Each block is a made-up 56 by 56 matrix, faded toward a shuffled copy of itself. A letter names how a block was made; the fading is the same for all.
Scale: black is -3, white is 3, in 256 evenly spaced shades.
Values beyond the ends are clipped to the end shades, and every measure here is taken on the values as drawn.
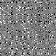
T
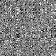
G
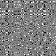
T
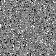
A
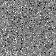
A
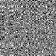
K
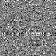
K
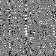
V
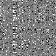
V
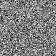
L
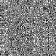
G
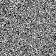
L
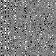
V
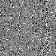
A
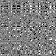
T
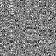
K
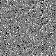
A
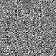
G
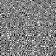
K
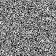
L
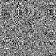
G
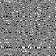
T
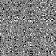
K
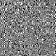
K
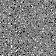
A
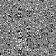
V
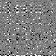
T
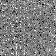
A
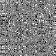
K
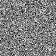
L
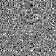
G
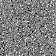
A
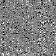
V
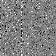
A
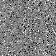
A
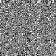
K
